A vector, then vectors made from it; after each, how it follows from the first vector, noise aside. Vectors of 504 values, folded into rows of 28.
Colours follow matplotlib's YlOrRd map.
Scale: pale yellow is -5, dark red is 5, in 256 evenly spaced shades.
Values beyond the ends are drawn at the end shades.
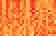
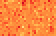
reversed, negated, partly zeroed.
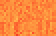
wrapped around, shrunk.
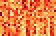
reversed, negated, scaled up.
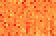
reversed, negated, partly zeroed.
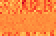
reversed, negated, partly zeroed.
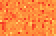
wrapped around, partly zeroed.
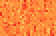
reversed, negated, partly zeroed.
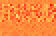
wrapped around, partly zeroed.
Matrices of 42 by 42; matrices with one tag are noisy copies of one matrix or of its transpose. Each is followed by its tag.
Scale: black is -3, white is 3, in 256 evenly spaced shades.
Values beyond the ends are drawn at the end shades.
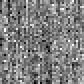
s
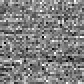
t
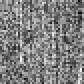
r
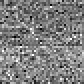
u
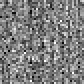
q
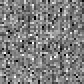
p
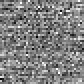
s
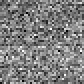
u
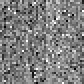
u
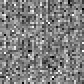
p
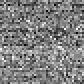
u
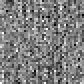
t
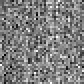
u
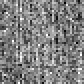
r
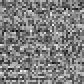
q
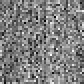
u
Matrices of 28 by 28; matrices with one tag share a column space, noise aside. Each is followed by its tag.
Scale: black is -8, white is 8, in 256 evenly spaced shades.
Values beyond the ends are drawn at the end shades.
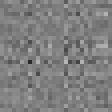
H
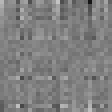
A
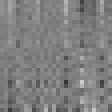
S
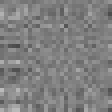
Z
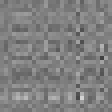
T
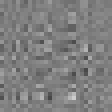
T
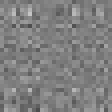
Z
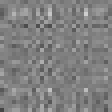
Z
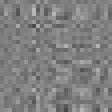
Z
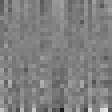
S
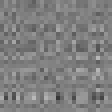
T
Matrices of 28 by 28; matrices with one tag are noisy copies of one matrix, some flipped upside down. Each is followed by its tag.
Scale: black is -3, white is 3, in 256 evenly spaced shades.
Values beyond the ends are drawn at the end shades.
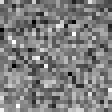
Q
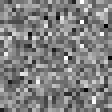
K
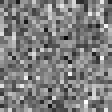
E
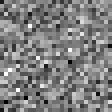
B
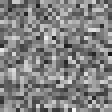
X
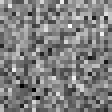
Q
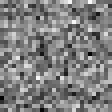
X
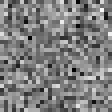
E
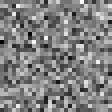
K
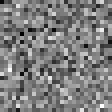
K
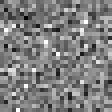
B
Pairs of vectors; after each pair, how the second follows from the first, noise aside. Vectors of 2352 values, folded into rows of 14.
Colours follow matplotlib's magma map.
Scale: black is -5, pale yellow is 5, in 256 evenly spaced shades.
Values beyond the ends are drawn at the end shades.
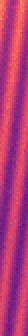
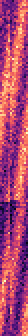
wrapped around, negated, scaled up.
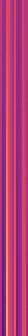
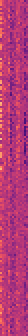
wrapped around, partly zeroed.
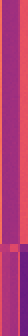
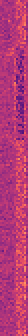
wrapped around, partly zeroed.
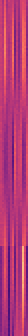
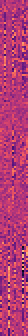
sign-scrambled.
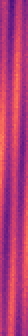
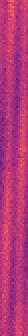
negated, shrunk.
